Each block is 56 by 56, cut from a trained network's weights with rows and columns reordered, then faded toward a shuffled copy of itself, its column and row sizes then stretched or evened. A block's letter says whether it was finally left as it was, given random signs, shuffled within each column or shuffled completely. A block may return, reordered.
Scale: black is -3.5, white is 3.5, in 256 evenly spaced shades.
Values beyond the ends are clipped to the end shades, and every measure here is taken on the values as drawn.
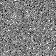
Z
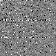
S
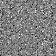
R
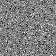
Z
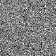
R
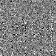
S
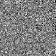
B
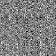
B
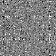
B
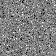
Z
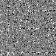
S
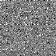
S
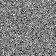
Z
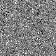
R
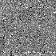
S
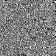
S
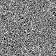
R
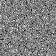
Z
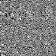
B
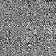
B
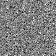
R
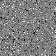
R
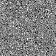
R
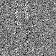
R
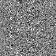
R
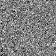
R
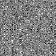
B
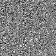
R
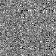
B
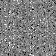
R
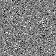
R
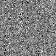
R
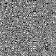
B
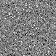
Z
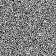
Z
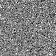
Z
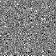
B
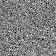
Z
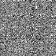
S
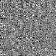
B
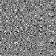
B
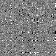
B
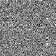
B
